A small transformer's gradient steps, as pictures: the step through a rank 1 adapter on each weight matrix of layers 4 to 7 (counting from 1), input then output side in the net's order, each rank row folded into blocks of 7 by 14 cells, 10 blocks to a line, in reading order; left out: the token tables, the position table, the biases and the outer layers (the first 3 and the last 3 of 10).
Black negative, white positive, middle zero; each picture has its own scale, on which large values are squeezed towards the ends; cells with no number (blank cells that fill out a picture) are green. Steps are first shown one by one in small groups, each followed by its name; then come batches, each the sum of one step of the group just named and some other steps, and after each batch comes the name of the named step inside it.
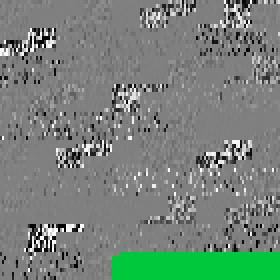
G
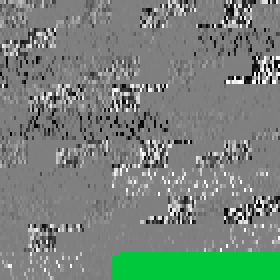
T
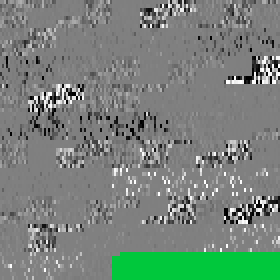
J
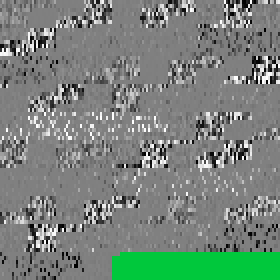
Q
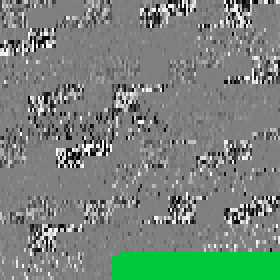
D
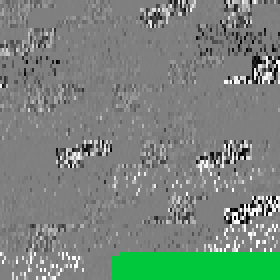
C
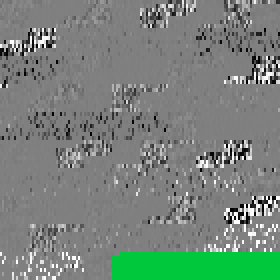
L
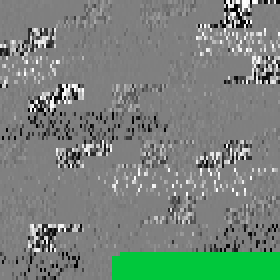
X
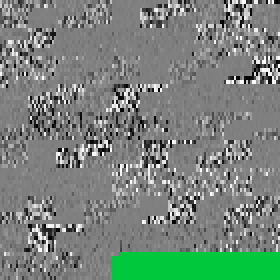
X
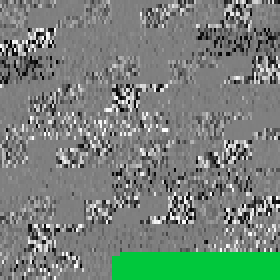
L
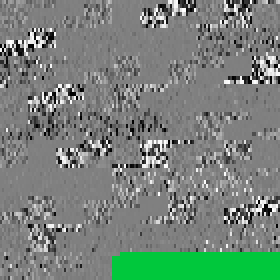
J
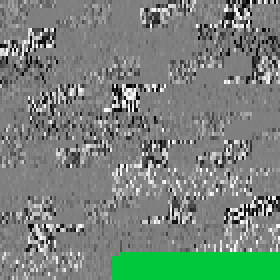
D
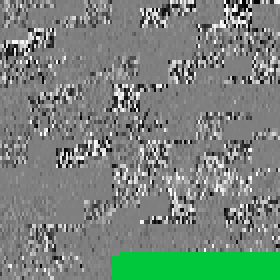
T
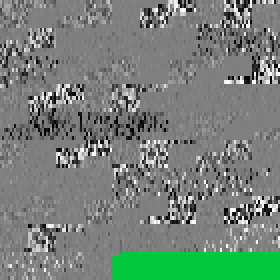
J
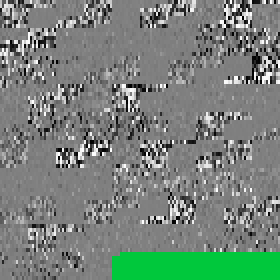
Q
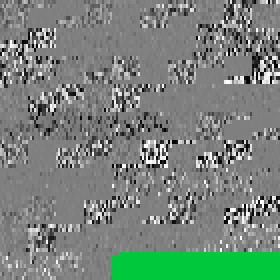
T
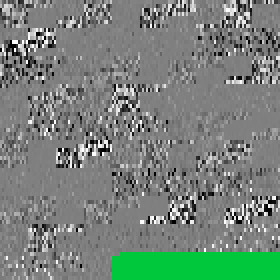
D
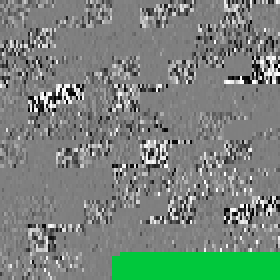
J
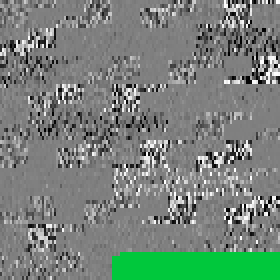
Q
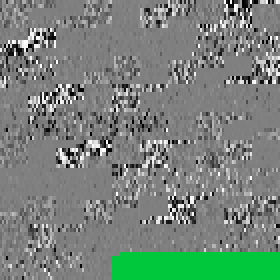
D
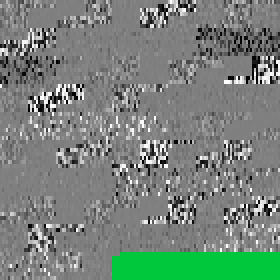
C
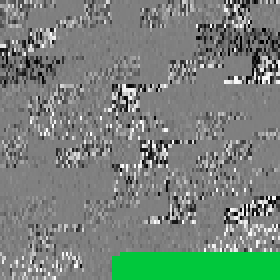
L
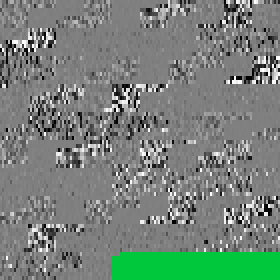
X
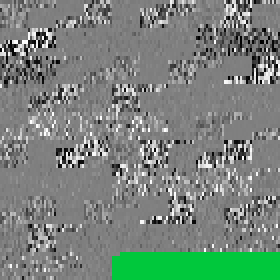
Q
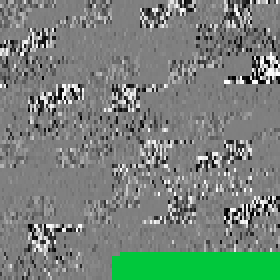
J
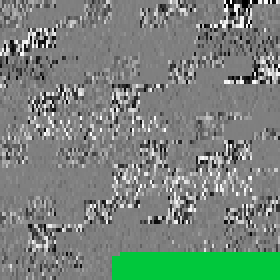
Q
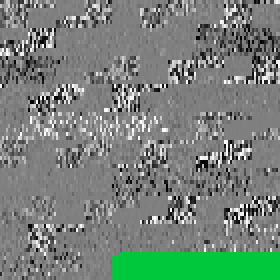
D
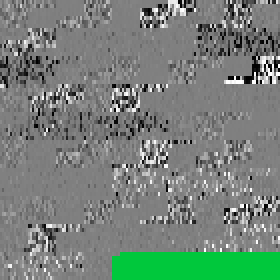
T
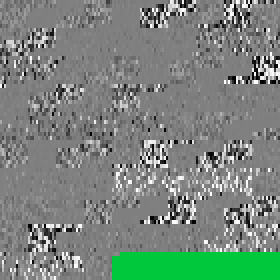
L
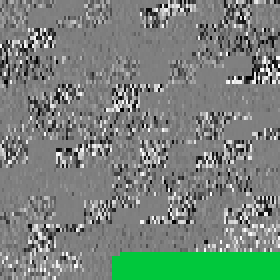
L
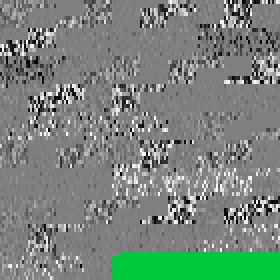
T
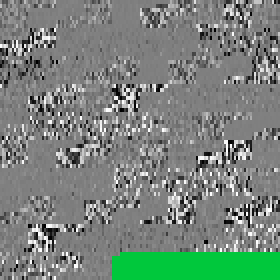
L
